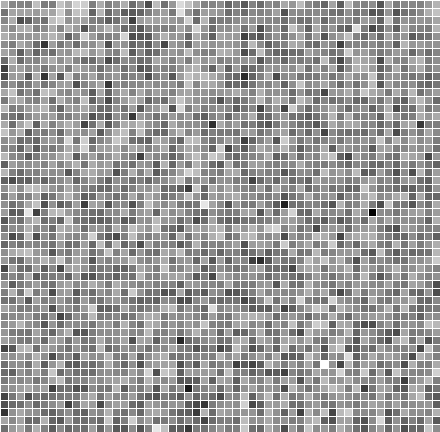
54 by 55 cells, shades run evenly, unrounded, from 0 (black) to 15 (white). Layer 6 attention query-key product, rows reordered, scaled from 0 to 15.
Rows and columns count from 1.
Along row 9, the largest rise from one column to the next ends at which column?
2
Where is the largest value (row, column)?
46, 41
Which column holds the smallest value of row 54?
24
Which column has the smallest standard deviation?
22
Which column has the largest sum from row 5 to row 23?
25
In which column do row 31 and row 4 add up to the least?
18
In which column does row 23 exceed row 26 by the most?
36
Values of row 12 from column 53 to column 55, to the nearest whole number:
7 8 9
